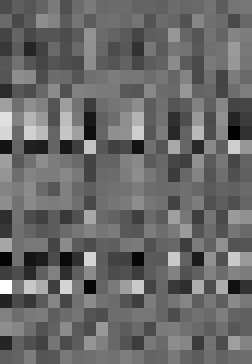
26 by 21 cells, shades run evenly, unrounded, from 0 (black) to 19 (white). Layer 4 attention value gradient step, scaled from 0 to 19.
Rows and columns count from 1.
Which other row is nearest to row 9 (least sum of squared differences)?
21
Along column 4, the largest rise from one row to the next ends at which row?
12
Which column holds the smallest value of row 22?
1
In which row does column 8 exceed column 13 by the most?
19
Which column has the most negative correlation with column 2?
5
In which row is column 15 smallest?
10
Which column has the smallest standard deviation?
14
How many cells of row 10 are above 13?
6
